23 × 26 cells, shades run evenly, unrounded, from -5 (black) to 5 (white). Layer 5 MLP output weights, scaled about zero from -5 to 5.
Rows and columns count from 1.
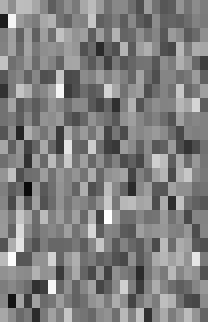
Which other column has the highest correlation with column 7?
20
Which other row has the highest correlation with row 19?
8
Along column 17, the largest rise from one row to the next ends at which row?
15
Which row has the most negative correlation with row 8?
22
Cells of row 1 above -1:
22
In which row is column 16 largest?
21
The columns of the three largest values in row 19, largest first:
2, 25, 7
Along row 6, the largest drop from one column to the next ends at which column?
9
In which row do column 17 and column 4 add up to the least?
14
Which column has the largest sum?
23
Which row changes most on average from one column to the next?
11
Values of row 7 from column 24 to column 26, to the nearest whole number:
-1 0 1
